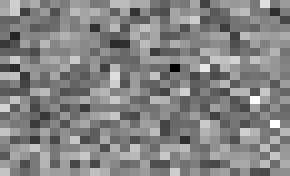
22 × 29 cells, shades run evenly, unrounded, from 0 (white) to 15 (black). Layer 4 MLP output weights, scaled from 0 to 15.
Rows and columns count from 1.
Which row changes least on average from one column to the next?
3
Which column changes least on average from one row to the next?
20
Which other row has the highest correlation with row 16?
7
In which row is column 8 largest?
21
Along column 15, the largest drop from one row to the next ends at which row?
4
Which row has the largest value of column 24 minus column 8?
18
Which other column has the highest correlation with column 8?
22
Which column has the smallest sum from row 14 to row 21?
28
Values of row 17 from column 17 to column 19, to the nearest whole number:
11 9 7
